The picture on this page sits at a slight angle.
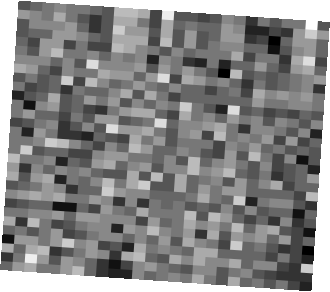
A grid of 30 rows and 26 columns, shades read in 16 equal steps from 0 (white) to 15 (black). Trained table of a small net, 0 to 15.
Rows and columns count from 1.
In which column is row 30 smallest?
7
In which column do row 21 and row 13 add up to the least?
9
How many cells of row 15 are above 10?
6
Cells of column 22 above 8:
15
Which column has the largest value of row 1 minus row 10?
12
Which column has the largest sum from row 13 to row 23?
25
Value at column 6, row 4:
7
